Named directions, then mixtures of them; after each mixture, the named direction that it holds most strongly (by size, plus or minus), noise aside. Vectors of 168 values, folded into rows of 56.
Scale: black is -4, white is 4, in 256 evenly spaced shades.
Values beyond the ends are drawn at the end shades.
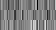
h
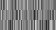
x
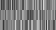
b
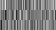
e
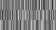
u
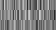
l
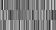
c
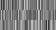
b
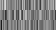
e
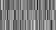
h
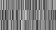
u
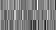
h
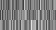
u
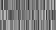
c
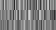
l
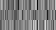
h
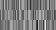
l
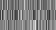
h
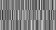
u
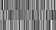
c
